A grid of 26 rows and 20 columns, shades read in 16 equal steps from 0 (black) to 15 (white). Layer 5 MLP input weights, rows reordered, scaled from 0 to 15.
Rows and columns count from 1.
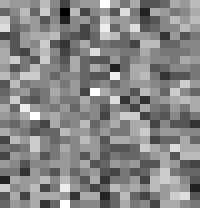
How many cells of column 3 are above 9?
5
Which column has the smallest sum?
11
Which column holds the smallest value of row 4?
9
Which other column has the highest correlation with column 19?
2
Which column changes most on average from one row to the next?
12
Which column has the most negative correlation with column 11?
7
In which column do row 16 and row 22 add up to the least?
20
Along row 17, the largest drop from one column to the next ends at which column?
16
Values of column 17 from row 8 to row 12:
8 6 3 7 6
